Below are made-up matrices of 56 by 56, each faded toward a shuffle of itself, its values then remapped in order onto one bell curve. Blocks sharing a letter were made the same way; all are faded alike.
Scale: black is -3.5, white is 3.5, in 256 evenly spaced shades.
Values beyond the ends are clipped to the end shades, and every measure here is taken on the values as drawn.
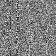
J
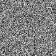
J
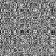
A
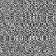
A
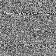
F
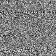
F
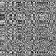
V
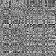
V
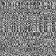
A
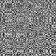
A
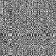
V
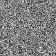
F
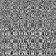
V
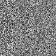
J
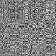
A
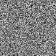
F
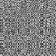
A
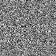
F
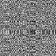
V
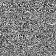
F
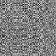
A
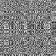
A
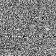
F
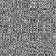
A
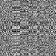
V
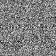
F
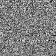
F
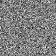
F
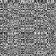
V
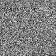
F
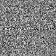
F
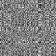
A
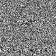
F
